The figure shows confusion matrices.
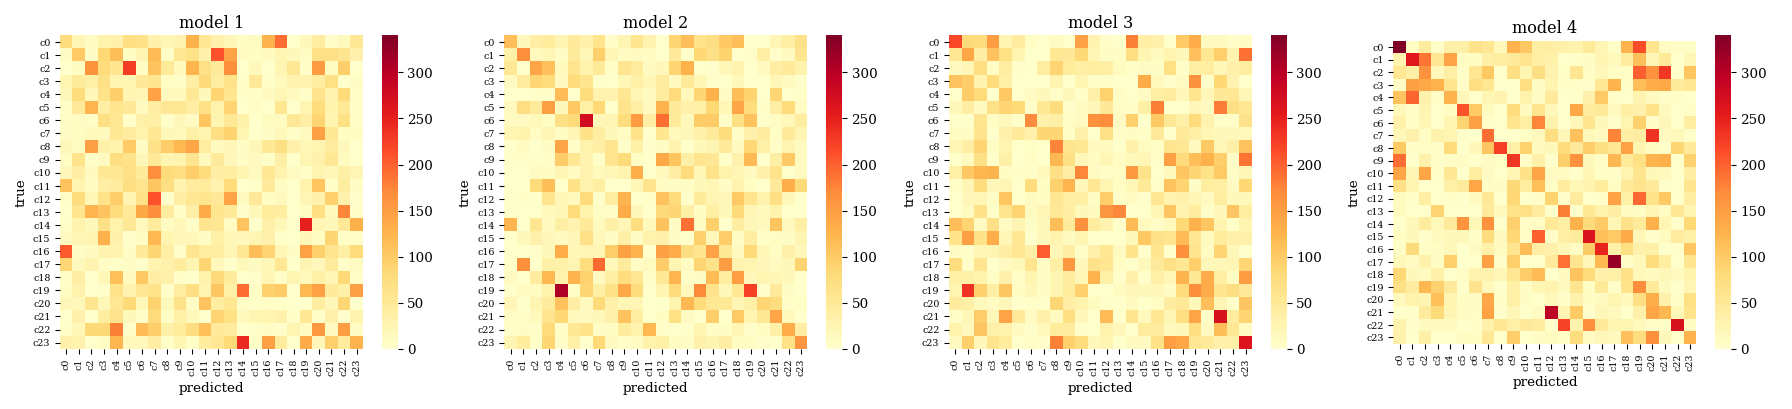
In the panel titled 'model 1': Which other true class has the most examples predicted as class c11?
c13
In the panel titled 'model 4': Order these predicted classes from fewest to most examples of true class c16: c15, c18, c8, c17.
c8, c17, c18, c15
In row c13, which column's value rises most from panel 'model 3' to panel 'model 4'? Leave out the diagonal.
c3
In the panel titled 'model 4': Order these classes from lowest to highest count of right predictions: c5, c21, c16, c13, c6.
c21, c6, c13, c5, c16
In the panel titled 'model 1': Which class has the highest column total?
c7
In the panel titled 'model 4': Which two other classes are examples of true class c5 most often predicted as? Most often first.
c14, c6
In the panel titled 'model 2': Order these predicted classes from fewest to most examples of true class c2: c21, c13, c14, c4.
c4, c21, c13, c14
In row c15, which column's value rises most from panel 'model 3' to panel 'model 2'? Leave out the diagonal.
c6
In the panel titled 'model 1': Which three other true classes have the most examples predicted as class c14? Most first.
c23, c19, c16
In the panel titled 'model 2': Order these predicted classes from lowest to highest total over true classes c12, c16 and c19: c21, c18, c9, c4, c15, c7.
c7, c21, c18, c15, c9, c4
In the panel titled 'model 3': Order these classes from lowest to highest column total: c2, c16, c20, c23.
c16, c20, c2, c23
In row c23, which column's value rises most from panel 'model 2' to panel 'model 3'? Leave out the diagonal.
c8
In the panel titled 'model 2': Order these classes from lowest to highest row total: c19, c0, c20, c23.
c23, c20, c0, c19
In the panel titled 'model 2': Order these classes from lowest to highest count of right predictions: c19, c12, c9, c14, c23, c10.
c9, c12, c10, c23, c14, c19
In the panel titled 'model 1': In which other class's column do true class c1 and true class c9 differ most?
c12
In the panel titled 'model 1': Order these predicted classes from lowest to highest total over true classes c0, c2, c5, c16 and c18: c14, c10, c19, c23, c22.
c14, c23, c19, c22, c10
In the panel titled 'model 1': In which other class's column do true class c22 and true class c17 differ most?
c4
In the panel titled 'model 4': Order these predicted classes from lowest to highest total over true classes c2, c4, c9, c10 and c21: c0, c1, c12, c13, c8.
c8, c13, c1, c12, c0
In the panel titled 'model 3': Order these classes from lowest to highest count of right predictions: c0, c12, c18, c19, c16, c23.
c16, c12, c18, c19, c0, c23
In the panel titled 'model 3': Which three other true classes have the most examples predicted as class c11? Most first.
c6, c18, c17
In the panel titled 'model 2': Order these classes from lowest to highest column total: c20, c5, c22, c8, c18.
c20, c8, c22, c5, c18
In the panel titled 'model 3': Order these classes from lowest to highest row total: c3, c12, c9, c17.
c12, c3, c17, c9
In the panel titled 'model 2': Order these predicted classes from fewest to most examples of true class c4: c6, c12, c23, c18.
c23, c12, c6, c18
